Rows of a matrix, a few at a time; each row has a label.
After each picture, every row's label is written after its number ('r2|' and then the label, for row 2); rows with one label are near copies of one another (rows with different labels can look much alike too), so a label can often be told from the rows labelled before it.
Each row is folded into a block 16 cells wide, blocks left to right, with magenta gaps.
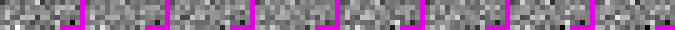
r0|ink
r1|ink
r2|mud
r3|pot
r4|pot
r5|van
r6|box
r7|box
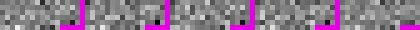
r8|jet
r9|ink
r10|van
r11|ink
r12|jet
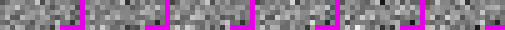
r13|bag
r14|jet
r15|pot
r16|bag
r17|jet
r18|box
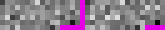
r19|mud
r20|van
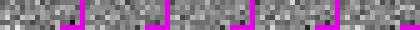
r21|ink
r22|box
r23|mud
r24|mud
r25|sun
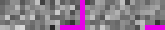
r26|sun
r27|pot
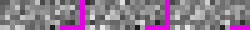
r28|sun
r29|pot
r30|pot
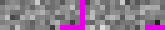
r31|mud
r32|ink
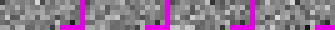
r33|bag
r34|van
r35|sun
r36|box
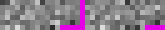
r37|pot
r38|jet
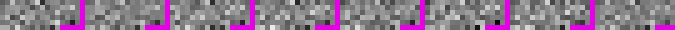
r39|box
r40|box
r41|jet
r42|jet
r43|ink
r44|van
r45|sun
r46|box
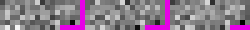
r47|ink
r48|box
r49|bag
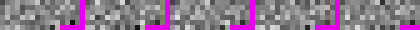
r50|van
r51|box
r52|pot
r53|sun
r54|jet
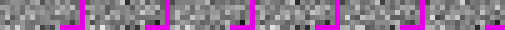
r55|jet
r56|jet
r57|ink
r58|jet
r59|sun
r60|mud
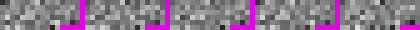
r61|pot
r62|sun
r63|mud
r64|pot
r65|box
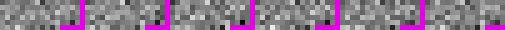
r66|jet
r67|bag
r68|van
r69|jet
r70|sun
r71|box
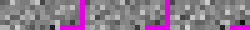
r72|box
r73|mud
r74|mud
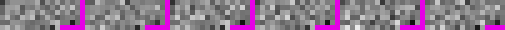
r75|van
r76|box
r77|van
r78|van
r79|ink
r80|box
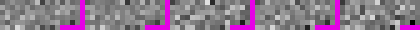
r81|jet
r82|jet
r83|bag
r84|box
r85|van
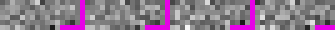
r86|box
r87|sun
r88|ink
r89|pot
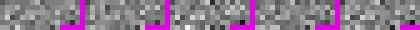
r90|mud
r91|van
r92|jet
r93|sun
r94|mud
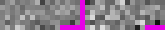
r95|jet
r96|pot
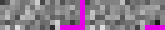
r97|pot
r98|ink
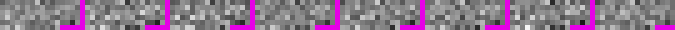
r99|ink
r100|jet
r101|sun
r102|jet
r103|mud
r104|box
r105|jet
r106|pot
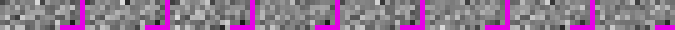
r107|bag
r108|bag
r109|pot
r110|ink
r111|bag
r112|jet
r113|box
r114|jet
